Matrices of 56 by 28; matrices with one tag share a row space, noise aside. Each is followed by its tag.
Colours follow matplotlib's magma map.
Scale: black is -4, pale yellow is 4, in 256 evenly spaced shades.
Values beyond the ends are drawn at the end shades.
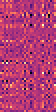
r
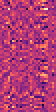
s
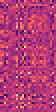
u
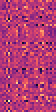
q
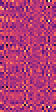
r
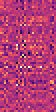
u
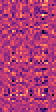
s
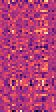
s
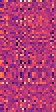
u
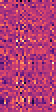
u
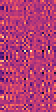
r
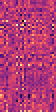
u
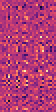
q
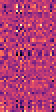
u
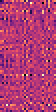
r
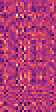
u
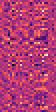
s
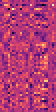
s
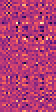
q
